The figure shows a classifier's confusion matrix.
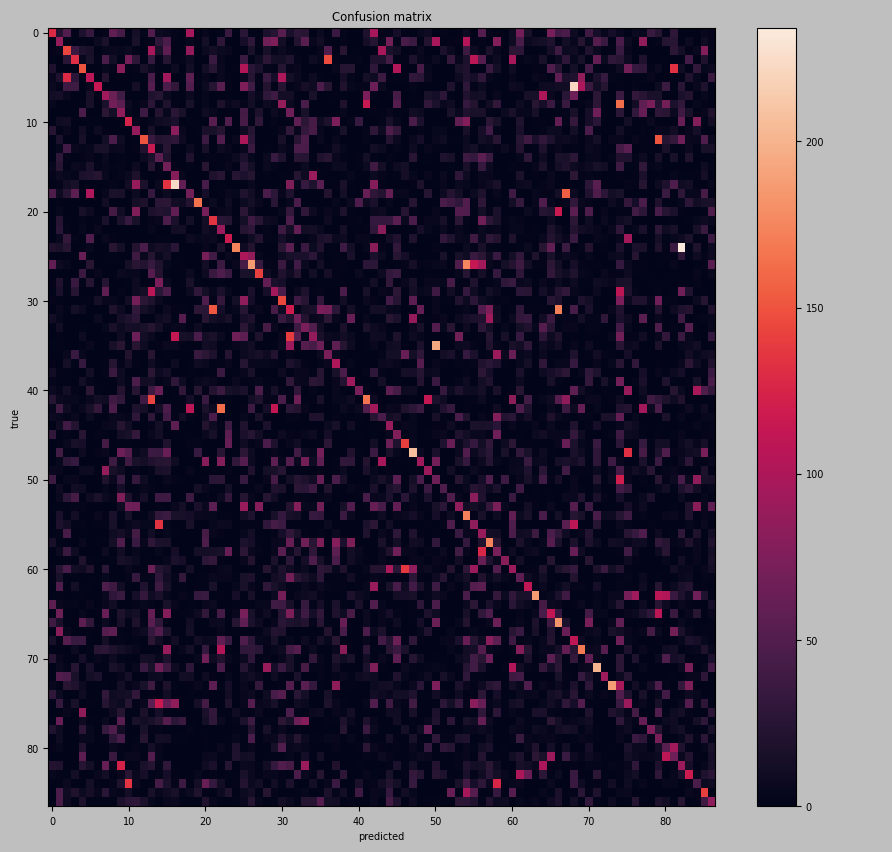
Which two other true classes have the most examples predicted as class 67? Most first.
18, 41
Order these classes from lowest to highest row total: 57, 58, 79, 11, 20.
79, 11, 58, 20, 57
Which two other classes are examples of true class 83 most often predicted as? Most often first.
61, 62
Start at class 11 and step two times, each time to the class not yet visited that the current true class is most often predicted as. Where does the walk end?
34
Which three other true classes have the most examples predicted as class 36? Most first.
3, 31, 2
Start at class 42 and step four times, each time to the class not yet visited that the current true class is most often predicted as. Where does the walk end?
56
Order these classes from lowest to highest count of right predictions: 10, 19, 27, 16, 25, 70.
70, 16, 25, 10, 27, 19
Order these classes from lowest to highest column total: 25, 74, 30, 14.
14, 30, 25, 74
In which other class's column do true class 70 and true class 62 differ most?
42
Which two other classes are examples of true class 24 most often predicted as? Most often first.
82, 42
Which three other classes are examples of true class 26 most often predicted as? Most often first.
54, 55, 56
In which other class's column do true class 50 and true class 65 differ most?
74
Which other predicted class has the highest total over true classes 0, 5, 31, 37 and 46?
66
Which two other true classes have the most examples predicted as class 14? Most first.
55, 75
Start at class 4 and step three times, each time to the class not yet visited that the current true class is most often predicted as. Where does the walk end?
30
